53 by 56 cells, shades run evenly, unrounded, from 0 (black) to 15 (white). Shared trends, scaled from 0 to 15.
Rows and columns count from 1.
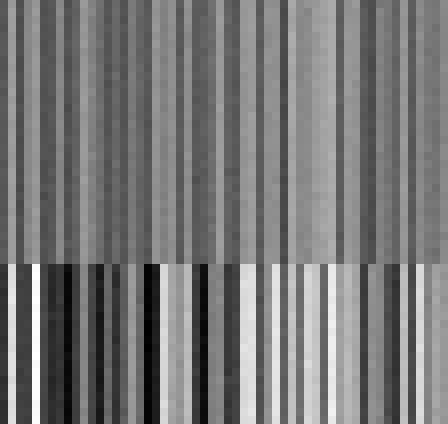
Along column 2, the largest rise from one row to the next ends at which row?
34
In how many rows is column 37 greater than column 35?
33
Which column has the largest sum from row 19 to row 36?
42
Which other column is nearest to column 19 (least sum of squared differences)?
9
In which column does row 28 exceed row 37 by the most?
20
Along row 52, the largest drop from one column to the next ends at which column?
6
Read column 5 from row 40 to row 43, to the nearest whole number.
15 15 15 15
